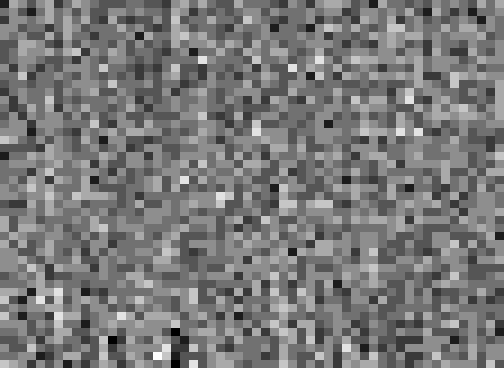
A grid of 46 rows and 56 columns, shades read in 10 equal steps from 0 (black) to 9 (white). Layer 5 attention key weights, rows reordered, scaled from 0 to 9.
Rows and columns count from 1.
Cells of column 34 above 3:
31
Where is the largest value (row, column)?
45, 18
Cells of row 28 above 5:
11
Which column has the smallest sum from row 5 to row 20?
16
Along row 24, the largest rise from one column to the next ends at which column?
32
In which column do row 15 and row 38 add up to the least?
3
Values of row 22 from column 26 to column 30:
4 6 4 5 3
